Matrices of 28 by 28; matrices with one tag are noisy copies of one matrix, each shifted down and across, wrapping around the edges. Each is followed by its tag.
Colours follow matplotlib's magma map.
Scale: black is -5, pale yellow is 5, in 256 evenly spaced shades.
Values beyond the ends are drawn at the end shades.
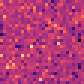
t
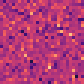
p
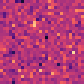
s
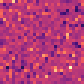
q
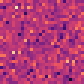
t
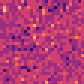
q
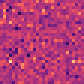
s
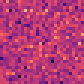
s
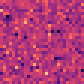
p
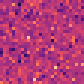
t
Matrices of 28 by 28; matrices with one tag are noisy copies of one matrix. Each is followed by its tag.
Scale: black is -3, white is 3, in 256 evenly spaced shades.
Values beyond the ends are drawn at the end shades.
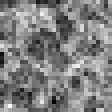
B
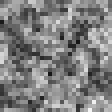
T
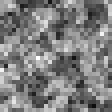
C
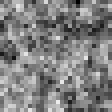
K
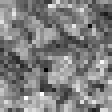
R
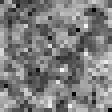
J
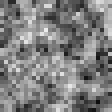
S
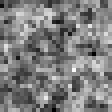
B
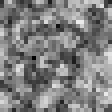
J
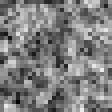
B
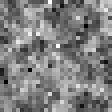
S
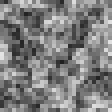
T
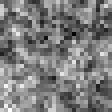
K
